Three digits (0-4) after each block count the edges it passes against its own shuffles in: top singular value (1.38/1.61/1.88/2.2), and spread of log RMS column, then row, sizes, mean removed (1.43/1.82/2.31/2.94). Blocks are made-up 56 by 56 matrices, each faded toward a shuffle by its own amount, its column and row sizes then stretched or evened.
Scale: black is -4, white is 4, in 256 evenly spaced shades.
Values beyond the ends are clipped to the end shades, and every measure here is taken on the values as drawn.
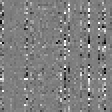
3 4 1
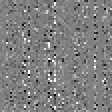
0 4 0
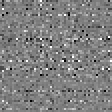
1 1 4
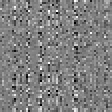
4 4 1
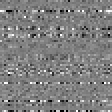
4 0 4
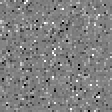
0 1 0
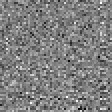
3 1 1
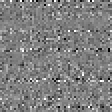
3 2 3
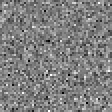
0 0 1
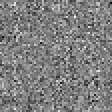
0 2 0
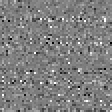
2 0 3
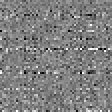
3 1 3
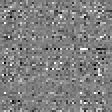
1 3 4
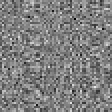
4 1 1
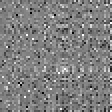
4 2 0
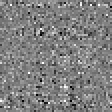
1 2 2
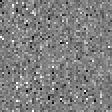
0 2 0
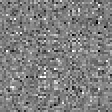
3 1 1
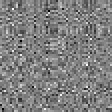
4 2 0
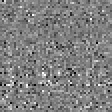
2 0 3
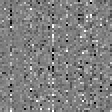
2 3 1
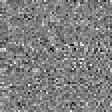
3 0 2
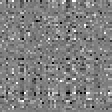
4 1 3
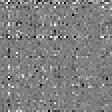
3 2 3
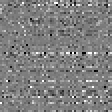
4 0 4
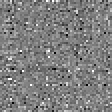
1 1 2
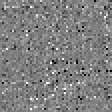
0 2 2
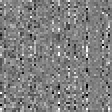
3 4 0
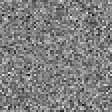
1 0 0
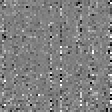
1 3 1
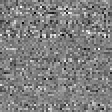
2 0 4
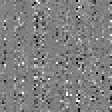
1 4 1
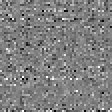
2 2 3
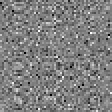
4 1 0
